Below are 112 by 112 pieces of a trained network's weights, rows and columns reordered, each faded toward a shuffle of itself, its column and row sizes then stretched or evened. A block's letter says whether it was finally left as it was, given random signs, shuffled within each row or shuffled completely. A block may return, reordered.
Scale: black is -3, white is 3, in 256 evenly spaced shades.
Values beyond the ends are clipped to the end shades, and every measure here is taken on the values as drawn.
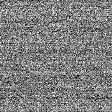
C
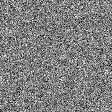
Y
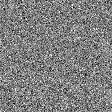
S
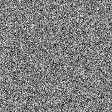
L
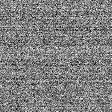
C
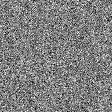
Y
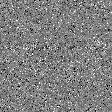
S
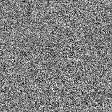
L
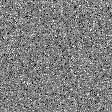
Y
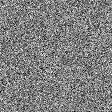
Y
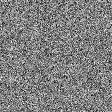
Y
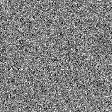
S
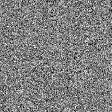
C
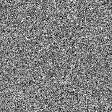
L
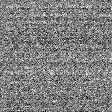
C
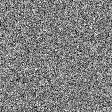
Y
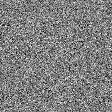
S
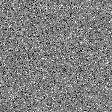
S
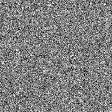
C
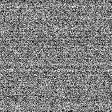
C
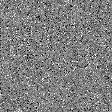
L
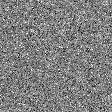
Y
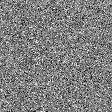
Y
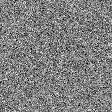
Y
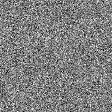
C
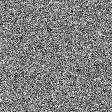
Y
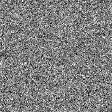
L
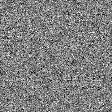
L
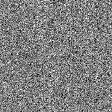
C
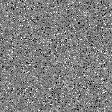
C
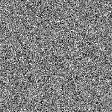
C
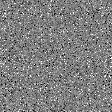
L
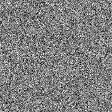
L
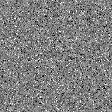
C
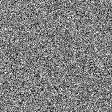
S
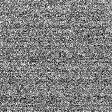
C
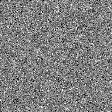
L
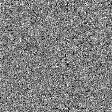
L
